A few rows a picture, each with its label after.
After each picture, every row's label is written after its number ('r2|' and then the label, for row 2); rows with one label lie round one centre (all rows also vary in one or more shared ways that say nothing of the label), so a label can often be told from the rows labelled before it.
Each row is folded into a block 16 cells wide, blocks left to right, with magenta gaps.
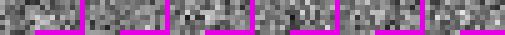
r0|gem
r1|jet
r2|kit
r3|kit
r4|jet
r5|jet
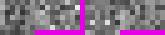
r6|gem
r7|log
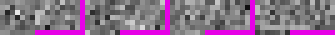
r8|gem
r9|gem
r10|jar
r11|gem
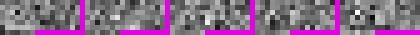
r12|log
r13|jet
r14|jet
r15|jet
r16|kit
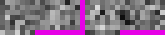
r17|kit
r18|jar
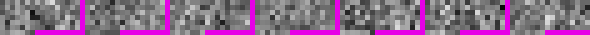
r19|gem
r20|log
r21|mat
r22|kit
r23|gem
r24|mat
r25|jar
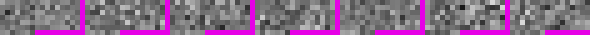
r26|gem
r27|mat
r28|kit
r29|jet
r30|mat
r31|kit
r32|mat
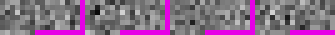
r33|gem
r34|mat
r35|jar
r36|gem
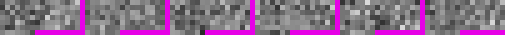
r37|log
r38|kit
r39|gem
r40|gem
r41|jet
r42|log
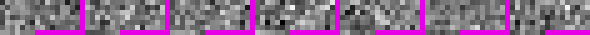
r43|kit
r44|jet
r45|jar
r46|jar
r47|gem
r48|jet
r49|gem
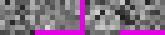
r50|jar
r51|log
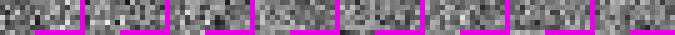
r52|log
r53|log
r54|mat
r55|mat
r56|jar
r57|mat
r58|mat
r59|kit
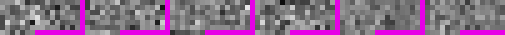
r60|mat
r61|jar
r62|gem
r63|mat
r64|mat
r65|kit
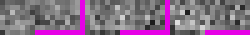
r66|log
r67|gem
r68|log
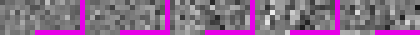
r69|log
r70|jet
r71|mat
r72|mat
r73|mat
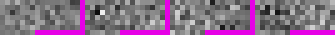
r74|mat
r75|mat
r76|kit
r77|gem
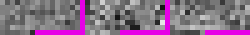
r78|gem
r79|jar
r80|log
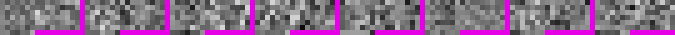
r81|log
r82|kit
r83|log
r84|jar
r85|gem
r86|jar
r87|jet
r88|kit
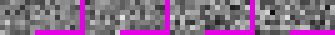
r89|log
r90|log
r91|mat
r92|jet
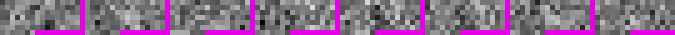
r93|log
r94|kit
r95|mat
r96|gem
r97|kit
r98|log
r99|gem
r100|gem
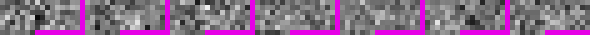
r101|jet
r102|kit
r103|jar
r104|log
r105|kit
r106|mat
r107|kit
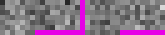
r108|log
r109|gem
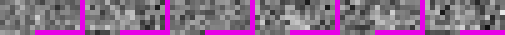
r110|mat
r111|kit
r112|gem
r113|jet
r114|jet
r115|jar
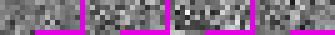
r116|kit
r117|kit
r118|gem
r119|jar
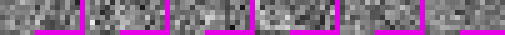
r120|jar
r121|jar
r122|kit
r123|mat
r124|kit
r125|mat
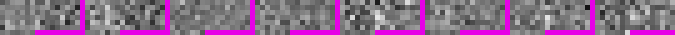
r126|jar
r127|mat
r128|gem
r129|kit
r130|jar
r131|log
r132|jar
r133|log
